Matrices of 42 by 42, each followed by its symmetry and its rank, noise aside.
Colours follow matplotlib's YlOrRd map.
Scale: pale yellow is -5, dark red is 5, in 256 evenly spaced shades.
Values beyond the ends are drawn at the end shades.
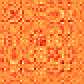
symmetric, rank four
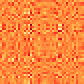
no symmetry, rank three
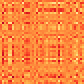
antisymmetric, rank two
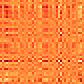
no symmetry, rank two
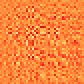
antisymmetric, rank four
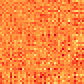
antisymmetric, rank four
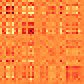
symmetric, rank two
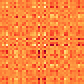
symmetric, rank two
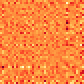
antisymmetric, rank four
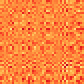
symmetric, rank three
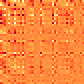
antisymmetric, rank two
